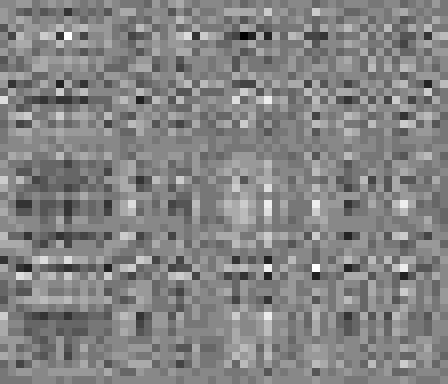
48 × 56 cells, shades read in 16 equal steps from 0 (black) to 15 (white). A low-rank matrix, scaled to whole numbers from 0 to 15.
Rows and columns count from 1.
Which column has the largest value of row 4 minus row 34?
44
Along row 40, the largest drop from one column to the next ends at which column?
18
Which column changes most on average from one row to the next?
51
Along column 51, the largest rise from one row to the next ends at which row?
16
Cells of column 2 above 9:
4
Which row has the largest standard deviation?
5
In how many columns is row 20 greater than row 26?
25
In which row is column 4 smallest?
34
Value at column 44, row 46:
7
